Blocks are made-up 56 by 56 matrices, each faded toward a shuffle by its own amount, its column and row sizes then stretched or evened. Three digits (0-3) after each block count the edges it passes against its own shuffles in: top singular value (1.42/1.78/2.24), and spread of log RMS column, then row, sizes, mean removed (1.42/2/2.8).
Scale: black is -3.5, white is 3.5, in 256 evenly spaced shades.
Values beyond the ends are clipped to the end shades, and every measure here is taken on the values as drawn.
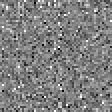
0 1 0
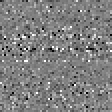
0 0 2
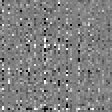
1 3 2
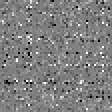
0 1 2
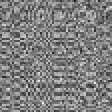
3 0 1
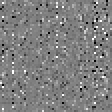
0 2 0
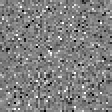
1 1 0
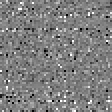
0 1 2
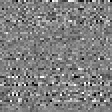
2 0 3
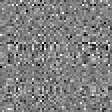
3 1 2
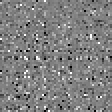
1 2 2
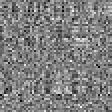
2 0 2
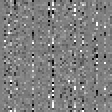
1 3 0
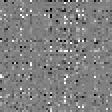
2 2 2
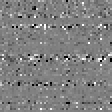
0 1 3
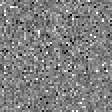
1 0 0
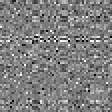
3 0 2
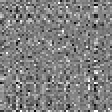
3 2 1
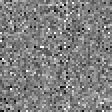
0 1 1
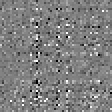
2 2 2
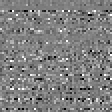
1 1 3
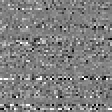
2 0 3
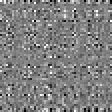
2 2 3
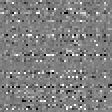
1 1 3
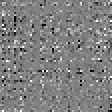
1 2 2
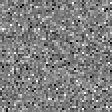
1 0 0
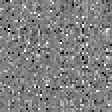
2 1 0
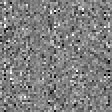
0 2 0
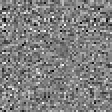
2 1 1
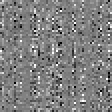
2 3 0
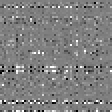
3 2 3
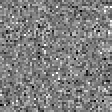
0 0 1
